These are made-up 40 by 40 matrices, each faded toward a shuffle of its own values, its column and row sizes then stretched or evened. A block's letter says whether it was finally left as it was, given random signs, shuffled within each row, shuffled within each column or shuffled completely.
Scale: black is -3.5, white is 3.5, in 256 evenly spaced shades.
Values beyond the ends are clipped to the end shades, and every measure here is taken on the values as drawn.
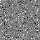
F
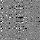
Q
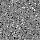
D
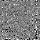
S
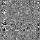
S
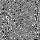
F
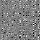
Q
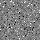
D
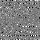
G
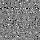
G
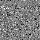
G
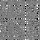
Q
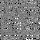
S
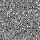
D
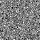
D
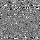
G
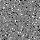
D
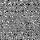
G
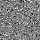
G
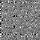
S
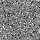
D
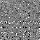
S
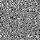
S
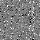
F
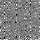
S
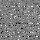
G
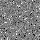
D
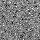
D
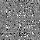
S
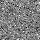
D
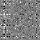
Q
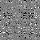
Q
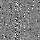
F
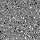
D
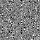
F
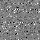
G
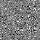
S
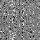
F
